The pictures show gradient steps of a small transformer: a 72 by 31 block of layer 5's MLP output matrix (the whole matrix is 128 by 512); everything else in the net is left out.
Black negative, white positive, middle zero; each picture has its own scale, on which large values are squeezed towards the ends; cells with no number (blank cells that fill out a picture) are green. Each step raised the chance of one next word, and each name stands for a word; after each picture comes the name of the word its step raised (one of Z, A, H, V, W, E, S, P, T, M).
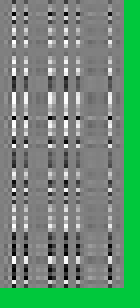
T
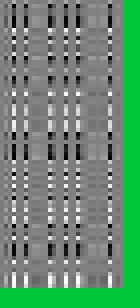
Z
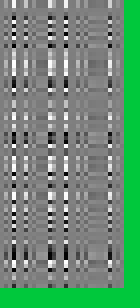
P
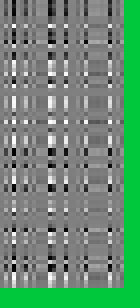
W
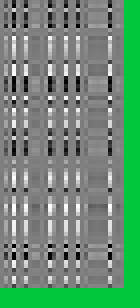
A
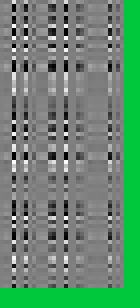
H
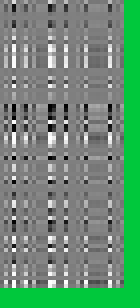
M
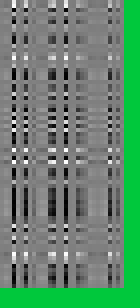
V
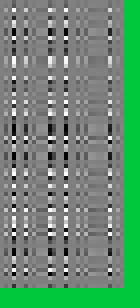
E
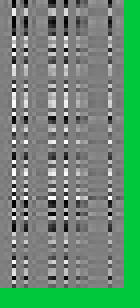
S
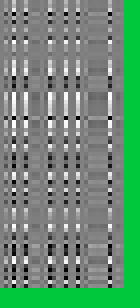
T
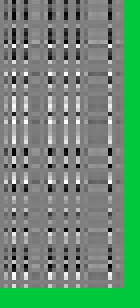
W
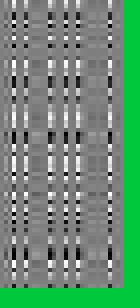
P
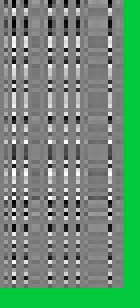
S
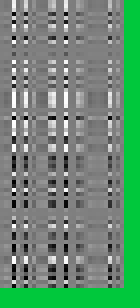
T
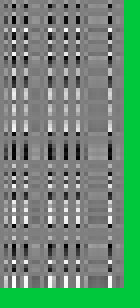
Z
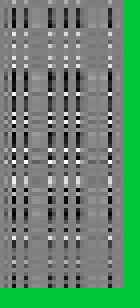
V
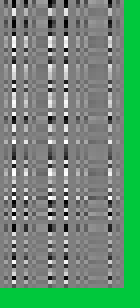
S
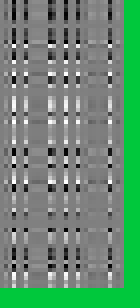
W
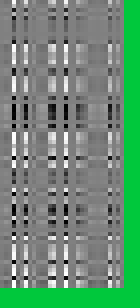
M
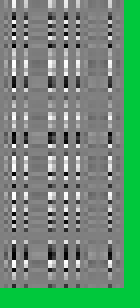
P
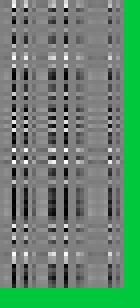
V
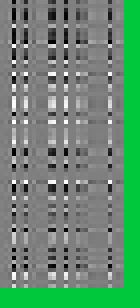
W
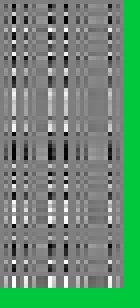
Z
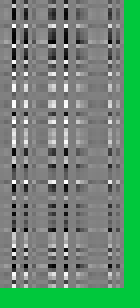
W
